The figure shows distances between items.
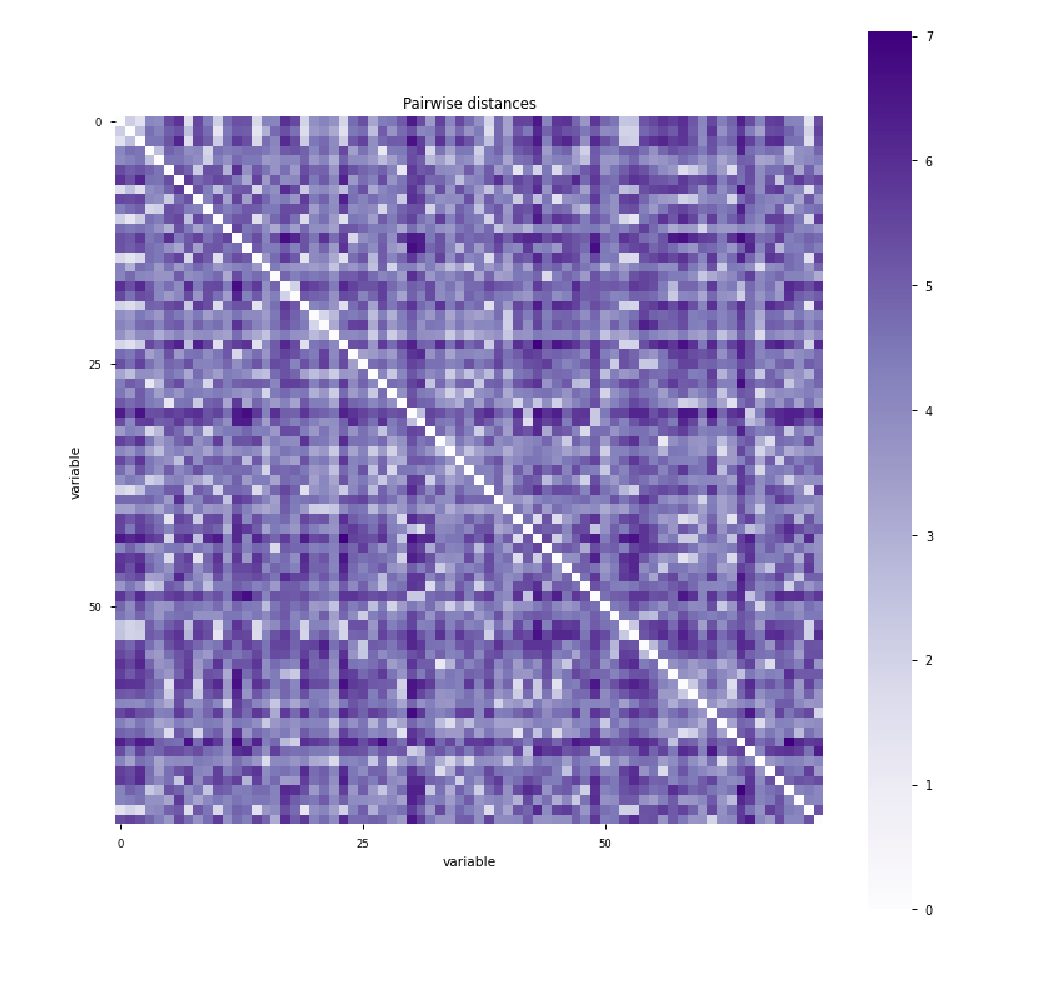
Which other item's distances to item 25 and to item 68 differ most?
54
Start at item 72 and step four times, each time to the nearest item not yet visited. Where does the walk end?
37
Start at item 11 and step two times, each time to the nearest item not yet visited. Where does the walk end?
39
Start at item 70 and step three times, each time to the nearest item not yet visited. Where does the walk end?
3
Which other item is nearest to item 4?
9
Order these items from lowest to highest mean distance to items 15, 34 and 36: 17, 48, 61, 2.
48, 17, 2, 61
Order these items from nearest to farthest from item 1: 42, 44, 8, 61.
42, 44, 8, 61
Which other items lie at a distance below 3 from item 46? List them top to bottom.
33, 56, 67
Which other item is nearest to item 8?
45
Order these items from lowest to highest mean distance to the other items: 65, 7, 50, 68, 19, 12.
50, 7, 19, 68, 65, 12
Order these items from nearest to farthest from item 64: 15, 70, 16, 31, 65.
15, 16, 31, 65, 70
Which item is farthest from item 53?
43
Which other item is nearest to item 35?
68
